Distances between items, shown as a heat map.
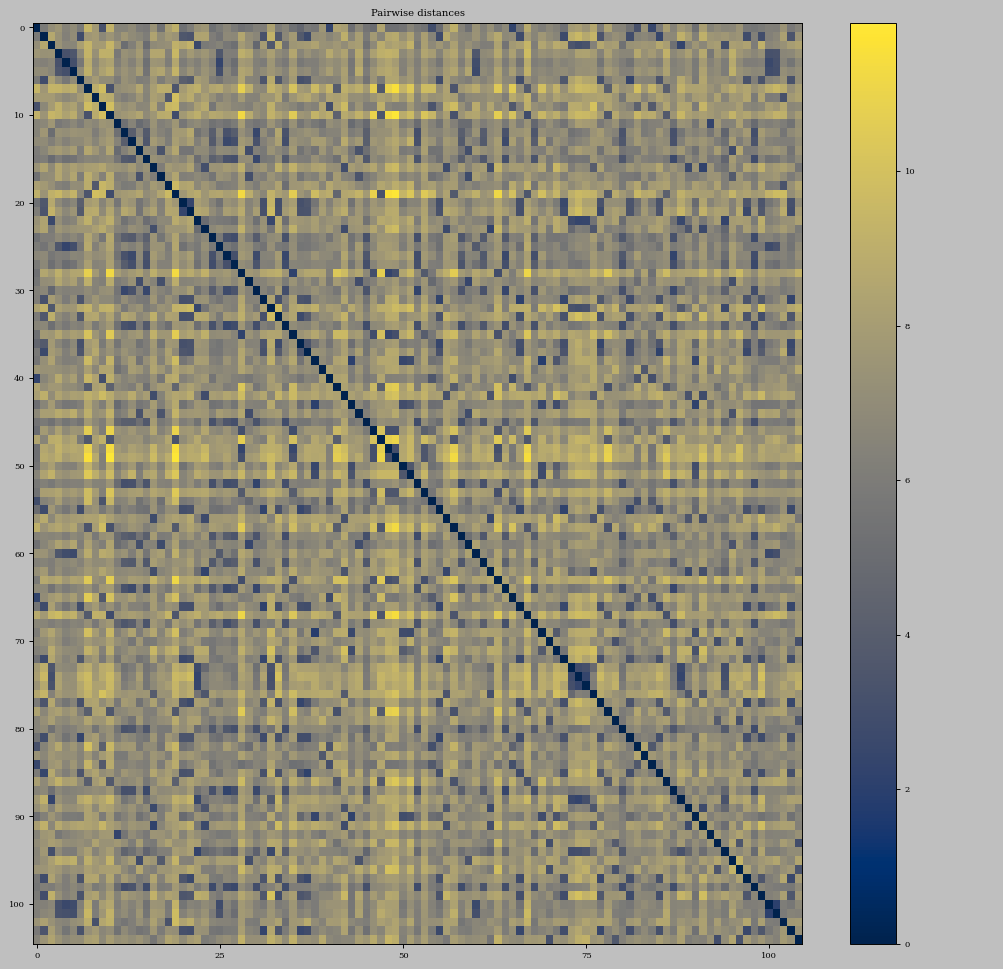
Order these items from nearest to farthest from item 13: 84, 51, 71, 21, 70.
70, 84, 71, 21, 51
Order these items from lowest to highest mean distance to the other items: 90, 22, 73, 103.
103, 90, 22, 73
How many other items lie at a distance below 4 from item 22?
7
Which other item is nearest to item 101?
100
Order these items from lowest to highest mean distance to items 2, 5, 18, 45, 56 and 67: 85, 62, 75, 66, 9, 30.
30, 62, 75, 66, 85, 9
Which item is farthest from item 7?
49
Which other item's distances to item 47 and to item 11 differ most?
92
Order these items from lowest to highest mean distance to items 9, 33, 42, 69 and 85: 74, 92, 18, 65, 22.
65, 92, 22, 18, 74
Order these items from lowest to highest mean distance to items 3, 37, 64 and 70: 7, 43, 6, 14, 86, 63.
6, 43, 14, 86, 7, 63
